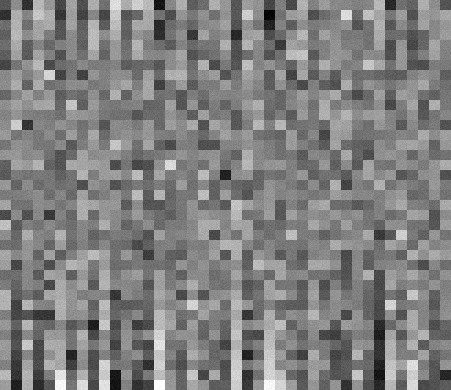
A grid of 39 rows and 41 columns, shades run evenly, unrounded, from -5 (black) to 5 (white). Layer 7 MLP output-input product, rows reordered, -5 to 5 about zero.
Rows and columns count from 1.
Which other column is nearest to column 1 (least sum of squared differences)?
29
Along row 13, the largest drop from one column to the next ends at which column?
3
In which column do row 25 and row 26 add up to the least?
14
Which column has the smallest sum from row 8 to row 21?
6
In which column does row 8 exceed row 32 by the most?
5
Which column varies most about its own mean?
15
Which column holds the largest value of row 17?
16
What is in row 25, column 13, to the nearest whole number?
-2
